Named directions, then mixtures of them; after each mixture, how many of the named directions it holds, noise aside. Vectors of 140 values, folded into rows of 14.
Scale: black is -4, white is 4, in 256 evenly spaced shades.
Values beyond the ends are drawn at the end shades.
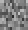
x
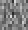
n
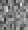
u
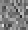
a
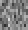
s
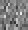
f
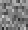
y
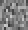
three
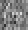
three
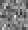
three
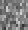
three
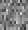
three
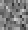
four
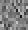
one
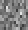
four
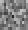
two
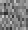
three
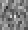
four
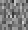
one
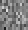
three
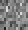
two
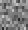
one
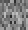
four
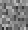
one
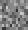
four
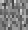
four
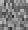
one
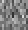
three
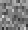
one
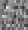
three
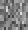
four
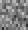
one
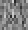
one
